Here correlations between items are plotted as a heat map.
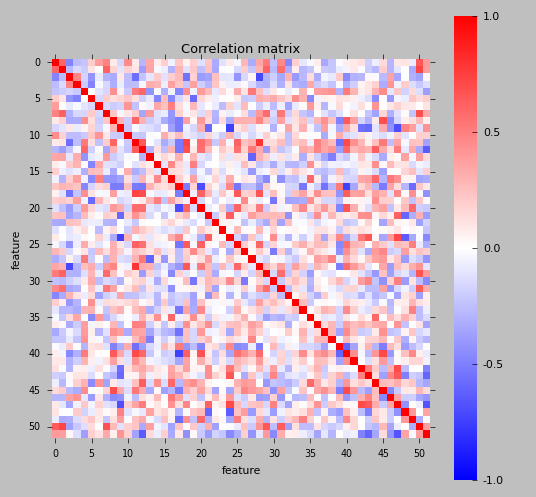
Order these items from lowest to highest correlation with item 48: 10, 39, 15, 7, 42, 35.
39, 42, 10, 7, 15, 35
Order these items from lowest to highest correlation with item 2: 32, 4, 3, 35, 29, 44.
29, 4, 44, 35, 32, 3
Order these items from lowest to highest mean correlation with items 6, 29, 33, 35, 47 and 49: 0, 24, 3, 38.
3, 38, 24, 0
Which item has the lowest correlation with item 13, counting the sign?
27
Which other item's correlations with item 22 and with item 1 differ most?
50
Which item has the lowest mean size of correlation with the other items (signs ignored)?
23
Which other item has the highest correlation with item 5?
33
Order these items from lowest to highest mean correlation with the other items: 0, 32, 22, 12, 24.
32, 22, 24, 0, 12
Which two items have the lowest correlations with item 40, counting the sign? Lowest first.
17, 39
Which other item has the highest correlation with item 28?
11
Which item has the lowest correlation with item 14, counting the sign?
5
